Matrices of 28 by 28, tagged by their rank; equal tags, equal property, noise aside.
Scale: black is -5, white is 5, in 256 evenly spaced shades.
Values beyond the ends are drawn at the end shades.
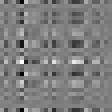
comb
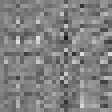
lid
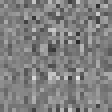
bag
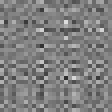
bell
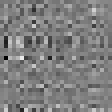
lid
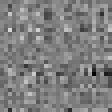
bag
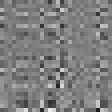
bell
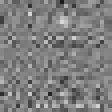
bag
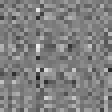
bag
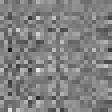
lid
